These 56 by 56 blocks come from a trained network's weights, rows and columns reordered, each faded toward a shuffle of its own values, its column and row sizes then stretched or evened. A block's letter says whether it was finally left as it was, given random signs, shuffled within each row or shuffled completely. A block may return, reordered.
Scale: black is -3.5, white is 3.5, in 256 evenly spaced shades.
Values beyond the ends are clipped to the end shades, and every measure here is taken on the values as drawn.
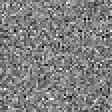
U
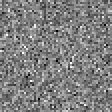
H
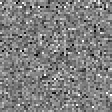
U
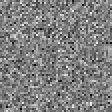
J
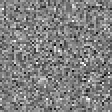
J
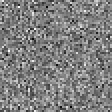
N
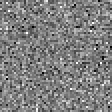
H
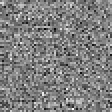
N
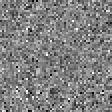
J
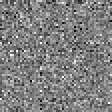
N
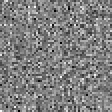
N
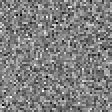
H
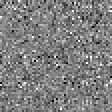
N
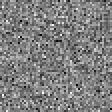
H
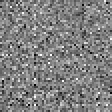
J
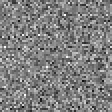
U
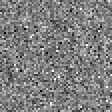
H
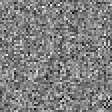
N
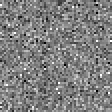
H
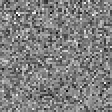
N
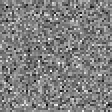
U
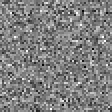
U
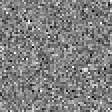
H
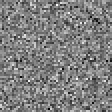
U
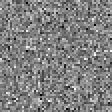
J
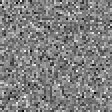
U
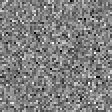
U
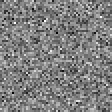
H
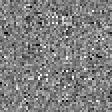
N
